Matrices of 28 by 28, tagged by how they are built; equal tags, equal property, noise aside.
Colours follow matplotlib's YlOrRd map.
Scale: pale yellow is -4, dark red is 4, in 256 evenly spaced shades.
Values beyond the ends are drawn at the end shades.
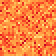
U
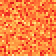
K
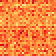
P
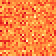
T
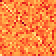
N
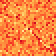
N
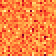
T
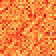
U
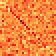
N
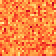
P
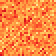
U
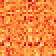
T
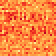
P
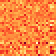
T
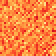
U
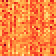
P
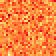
T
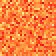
K
